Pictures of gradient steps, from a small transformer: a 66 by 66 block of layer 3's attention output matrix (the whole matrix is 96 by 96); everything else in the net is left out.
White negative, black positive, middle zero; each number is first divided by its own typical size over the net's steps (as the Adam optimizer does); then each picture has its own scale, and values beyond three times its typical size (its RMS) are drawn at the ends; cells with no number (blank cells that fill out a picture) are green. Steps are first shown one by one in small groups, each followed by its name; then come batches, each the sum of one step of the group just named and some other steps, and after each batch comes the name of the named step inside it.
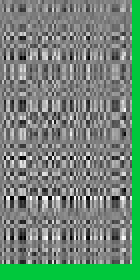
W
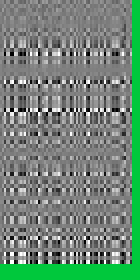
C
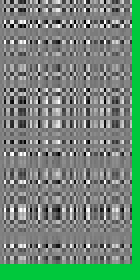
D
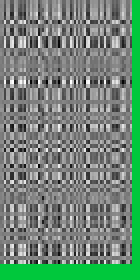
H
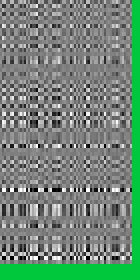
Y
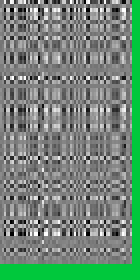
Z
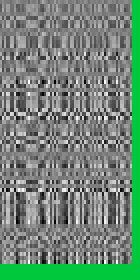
C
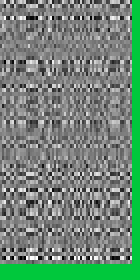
Y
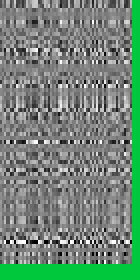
C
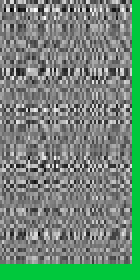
Z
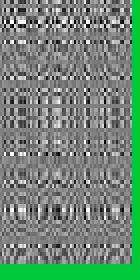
D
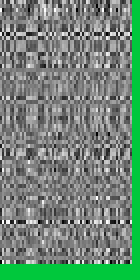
Z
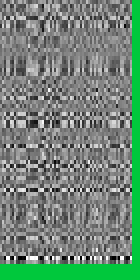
Y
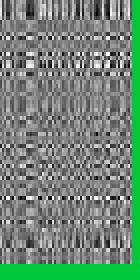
W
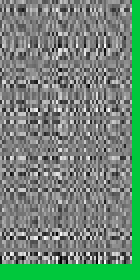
C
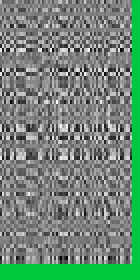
D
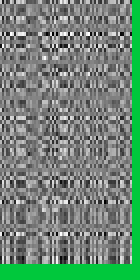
W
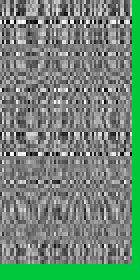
D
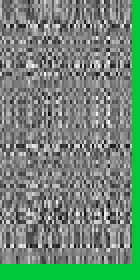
D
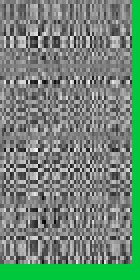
H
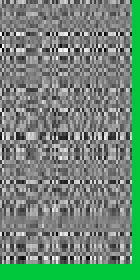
Y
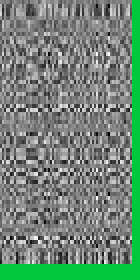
C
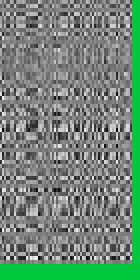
Y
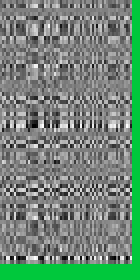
Y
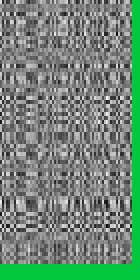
H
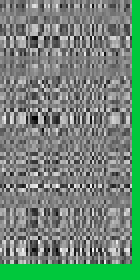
C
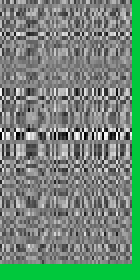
Z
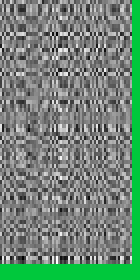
W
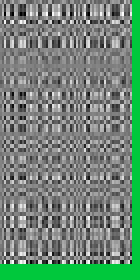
H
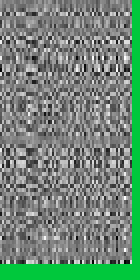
W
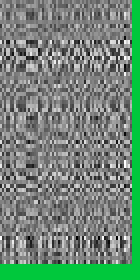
C
